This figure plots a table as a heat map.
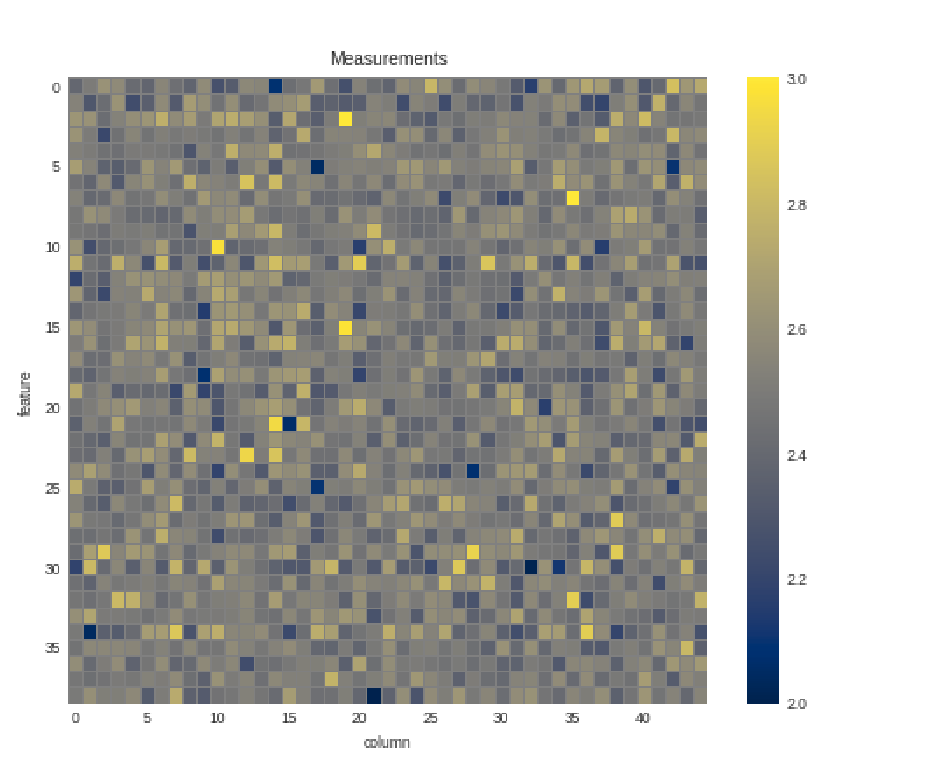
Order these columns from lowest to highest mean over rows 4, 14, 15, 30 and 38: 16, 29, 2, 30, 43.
30, 2, 16, 29, 43
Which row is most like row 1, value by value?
35
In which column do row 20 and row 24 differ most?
28
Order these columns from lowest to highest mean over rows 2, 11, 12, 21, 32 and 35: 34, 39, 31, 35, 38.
31, 34, 38, 39, 35
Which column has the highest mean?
6
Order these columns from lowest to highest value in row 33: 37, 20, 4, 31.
4, 37, 20, 31
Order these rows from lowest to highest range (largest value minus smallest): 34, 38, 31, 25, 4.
4, 31, 25, 38, 34
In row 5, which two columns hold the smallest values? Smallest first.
17, 42
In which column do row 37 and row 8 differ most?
18
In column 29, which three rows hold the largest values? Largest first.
11, 31, 17
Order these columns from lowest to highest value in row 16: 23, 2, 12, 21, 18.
12, 21, 2, 18, 23
